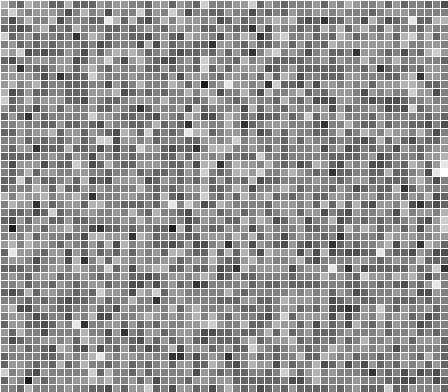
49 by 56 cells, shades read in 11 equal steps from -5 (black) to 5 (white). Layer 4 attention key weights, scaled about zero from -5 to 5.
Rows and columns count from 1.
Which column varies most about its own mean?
26
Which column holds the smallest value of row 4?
32
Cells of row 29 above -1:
36
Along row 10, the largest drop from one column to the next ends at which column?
53
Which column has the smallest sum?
42
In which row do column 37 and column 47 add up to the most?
3
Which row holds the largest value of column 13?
45
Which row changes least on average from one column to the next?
38
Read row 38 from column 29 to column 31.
-1 -1 1
